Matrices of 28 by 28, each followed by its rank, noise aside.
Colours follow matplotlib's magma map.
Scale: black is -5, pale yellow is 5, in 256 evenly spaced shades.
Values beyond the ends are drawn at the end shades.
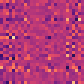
three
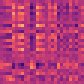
two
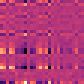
one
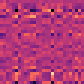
two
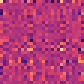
three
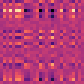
one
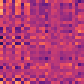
two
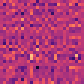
four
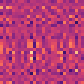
three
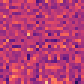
four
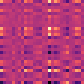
one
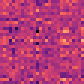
four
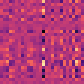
two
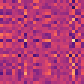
two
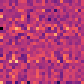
four
